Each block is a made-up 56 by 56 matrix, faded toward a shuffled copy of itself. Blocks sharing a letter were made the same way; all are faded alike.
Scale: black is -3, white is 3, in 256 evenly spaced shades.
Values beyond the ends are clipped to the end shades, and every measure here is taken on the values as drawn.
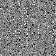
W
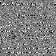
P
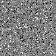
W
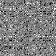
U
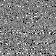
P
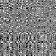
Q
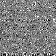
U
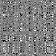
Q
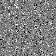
W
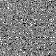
U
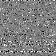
P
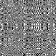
Q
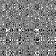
Q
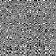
Q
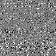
P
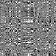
Q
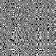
Q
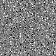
W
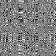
Q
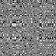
Q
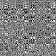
Q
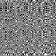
Q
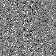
W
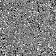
W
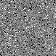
W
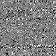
U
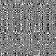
Q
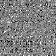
U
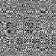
Q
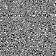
U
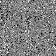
W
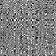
Q
